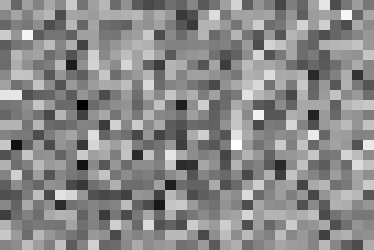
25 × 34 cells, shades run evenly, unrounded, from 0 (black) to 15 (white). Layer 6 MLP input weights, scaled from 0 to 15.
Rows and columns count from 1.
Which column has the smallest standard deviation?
27
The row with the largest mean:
2
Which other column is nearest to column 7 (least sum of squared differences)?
21
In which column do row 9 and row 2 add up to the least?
6
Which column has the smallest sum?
8
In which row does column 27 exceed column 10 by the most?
13
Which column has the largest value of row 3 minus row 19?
28
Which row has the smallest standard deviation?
25
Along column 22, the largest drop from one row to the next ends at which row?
16
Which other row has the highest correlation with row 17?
11
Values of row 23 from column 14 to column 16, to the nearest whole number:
13 5 6
